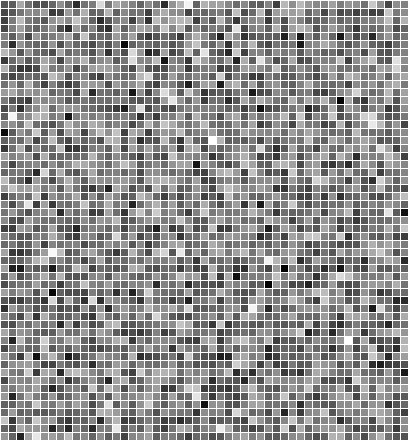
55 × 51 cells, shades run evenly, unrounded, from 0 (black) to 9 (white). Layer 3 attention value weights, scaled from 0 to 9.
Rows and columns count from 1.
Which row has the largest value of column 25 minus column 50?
50
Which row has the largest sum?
32
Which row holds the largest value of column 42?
15
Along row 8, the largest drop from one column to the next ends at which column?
21
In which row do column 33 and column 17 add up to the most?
8
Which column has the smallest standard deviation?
42
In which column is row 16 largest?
47
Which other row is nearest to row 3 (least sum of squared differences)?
31
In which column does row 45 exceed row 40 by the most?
24
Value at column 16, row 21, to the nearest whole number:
7
